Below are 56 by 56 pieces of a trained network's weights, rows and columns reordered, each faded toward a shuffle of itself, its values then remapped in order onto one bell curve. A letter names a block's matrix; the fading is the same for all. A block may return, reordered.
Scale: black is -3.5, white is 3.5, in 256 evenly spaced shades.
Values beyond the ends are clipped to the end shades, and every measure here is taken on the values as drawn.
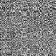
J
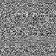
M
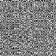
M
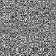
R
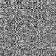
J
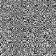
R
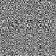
J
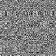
M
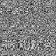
M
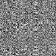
R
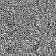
J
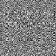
J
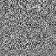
J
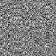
J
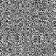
R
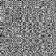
J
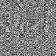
R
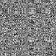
R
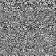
M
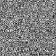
M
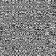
M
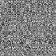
M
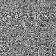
M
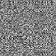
M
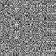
J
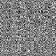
R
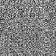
J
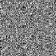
R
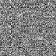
J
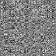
R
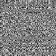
M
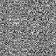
M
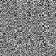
J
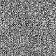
J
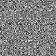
M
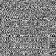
M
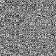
M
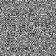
M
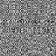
J
